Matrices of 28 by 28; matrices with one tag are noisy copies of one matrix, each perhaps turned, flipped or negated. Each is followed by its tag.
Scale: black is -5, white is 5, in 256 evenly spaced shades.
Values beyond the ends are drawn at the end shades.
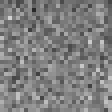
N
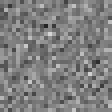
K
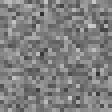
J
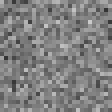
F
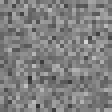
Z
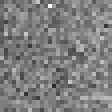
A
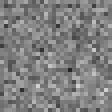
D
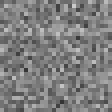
Z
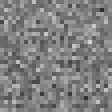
D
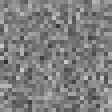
J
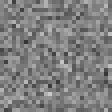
K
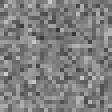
Z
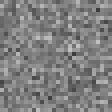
D
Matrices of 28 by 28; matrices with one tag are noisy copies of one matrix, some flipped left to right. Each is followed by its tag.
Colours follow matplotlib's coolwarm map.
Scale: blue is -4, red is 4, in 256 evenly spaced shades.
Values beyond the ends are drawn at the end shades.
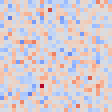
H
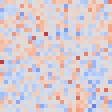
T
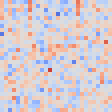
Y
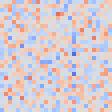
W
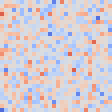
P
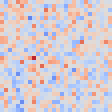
T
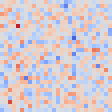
W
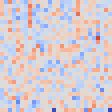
Y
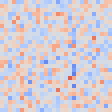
W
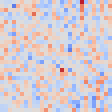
Y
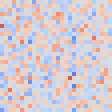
W
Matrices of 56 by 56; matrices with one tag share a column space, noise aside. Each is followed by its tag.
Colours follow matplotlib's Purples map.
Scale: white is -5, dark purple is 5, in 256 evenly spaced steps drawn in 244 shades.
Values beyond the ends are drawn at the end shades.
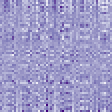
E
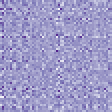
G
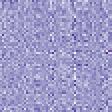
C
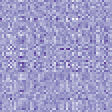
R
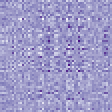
R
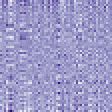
E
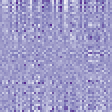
E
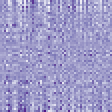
E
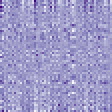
E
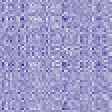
R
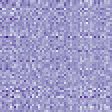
G
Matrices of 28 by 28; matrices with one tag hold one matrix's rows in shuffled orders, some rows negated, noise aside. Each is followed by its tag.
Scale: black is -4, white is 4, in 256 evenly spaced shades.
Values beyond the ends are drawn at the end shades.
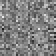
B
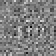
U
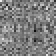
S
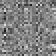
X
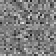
U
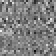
S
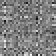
X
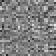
B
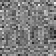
B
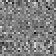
S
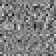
S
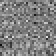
S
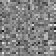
B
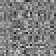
U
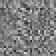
U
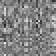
X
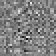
U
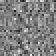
U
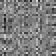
X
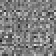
S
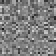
B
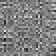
X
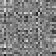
X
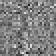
U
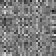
X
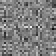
X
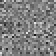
S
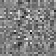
U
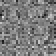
B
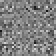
S
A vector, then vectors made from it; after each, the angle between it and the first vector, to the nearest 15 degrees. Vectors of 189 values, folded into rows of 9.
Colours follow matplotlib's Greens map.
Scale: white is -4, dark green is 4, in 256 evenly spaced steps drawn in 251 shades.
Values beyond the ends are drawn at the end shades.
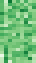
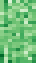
165 degrees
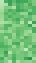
75 degrees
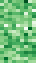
75 degrees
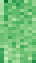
120 degrees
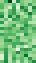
60 degrees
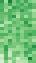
45 degrees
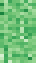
45 degrees
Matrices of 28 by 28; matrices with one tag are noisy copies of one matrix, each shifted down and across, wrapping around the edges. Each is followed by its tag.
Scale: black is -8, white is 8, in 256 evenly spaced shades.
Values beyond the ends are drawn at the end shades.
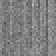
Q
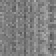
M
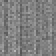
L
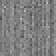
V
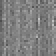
V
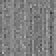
V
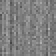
V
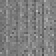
Q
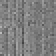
Q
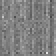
V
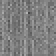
V
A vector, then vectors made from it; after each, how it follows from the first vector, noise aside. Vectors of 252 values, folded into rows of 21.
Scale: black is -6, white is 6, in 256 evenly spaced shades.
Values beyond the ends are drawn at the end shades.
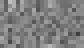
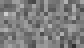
reversed, negated.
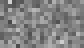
sign-scrambled.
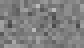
wrapped around, negated, partly zeroed.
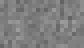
wrapped around, shrunk.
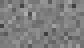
wrapped around, partly zeroed.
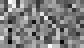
scaled up.
